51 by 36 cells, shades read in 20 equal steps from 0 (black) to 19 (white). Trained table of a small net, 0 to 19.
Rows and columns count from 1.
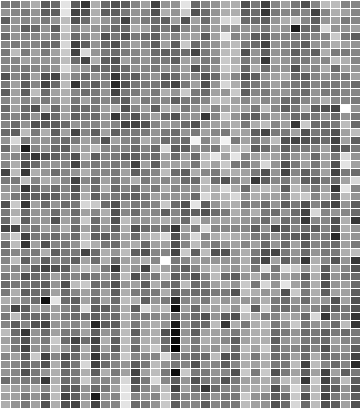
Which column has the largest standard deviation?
27
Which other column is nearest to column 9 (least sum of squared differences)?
16
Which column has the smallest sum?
18
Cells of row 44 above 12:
9
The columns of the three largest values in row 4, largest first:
33, 7, 14
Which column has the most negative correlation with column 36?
32
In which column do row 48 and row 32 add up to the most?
13
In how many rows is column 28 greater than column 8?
33
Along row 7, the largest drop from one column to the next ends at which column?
8
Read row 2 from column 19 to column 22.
15 6 8 11
